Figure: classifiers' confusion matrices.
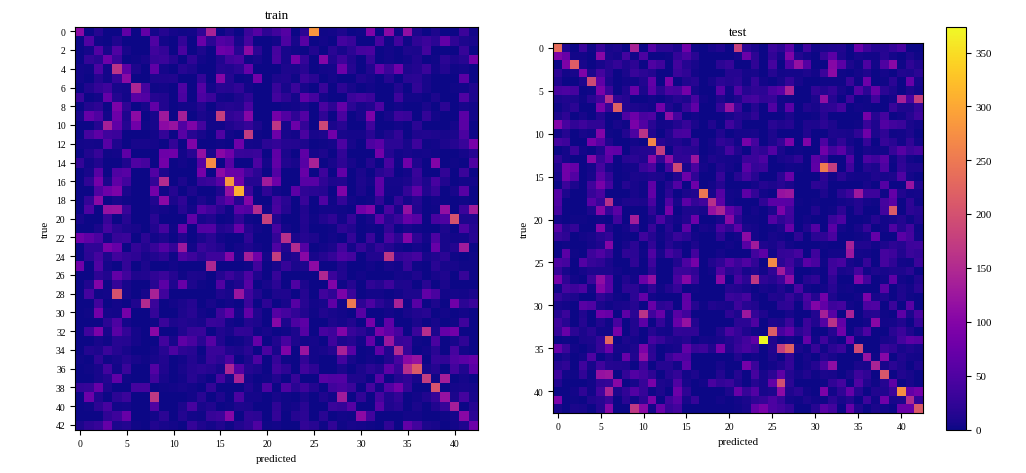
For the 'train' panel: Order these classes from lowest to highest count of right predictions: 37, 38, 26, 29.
26, 37, 38, 29
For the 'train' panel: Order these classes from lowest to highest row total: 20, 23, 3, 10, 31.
31, 3, 20, 23, 10
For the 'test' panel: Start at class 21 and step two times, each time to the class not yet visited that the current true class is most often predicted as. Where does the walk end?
27
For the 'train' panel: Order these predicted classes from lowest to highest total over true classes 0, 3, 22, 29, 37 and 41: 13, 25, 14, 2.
13, 2, 14, 25
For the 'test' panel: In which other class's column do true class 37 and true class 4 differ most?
32
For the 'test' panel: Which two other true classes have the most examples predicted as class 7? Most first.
39, 33
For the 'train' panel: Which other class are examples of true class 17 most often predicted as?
16
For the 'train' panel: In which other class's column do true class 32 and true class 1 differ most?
37
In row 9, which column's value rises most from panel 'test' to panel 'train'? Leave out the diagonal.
15
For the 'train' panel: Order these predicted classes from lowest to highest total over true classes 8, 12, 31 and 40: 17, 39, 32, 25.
25, 39, 17, 32
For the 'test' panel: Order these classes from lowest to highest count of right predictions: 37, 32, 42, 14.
37, 32, 14, 42
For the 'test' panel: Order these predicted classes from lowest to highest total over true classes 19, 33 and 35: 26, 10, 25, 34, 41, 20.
34, 41, 10, 20, 25, 26
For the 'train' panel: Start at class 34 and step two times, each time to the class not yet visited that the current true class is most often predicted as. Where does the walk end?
4
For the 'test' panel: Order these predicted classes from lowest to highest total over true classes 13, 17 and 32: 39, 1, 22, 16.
1, 39, 22, 16
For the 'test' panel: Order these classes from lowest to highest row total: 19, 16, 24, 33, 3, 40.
3, 16, 24, 33, 19, 40
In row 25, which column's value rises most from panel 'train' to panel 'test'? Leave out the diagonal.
16
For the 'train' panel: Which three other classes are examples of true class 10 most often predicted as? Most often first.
26, 21, 3
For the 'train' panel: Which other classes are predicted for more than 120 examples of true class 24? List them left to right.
18, 21, 33
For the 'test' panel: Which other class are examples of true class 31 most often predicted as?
10
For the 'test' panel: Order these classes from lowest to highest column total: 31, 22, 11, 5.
22, 31, 11, 5
